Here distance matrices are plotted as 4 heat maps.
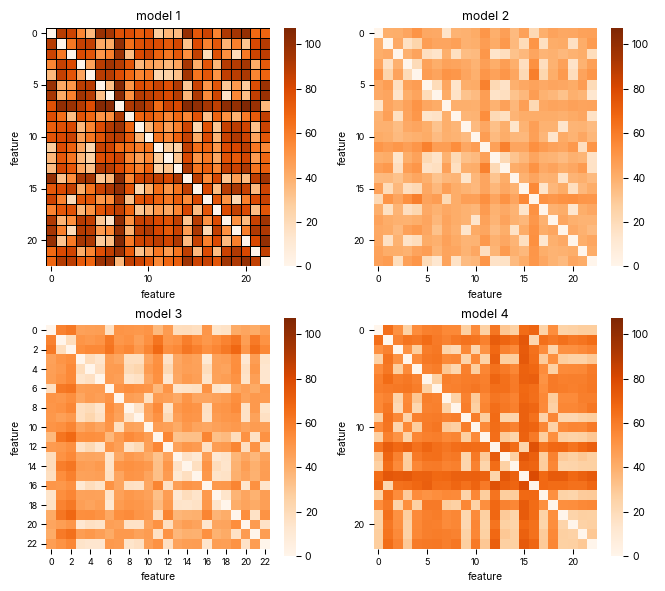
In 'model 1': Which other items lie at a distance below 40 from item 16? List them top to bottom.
2, 8, 19
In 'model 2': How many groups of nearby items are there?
6
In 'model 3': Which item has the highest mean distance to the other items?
2
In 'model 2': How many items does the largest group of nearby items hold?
7
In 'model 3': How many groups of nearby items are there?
5
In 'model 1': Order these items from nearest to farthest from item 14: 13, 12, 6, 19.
6, 19, 12, 13
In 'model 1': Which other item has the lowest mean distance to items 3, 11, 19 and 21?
12
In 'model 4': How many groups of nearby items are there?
5
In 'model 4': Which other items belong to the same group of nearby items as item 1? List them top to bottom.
16
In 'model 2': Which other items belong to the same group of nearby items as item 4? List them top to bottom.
1, 3, 15, 17, 20
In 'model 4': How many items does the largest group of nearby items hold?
11
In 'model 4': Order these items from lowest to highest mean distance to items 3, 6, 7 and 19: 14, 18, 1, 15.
14, 18, 1, 15
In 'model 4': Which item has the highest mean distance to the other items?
15
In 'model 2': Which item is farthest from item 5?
11
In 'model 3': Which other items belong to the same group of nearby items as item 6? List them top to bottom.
0, 13, 14, 15, 17, 18
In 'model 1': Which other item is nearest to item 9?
15
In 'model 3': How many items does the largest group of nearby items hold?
9
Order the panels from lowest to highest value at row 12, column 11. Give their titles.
model 1, model 2, model 3, model 4
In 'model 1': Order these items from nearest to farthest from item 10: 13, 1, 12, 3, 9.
9, 3, 12, 13, 1
